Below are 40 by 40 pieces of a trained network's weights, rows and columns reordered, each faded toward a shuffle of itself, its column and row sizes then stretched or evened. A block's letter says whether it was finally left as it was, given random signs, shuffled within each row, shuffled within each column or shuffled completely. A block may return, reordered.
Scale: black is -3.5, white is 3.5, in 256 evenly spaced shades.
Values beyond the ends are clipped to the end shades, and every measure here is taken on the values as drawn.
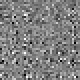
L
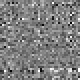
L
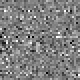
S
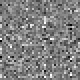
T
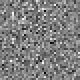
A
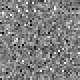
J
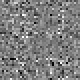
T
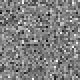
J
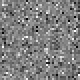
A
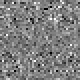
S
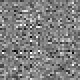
L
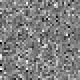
A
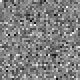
S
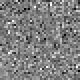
J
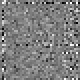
T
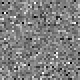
S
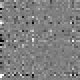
L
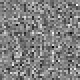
T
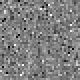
J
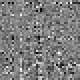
T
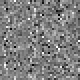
A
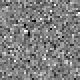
J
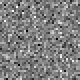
J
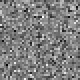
J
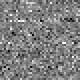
S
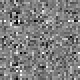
T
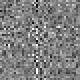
L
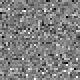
S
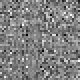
T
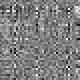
L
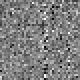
A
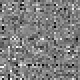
T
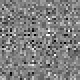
L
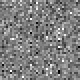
A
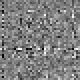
T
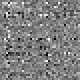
L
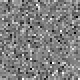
J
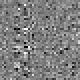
L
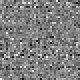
S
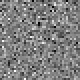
A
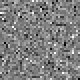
J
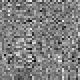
L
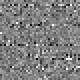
S
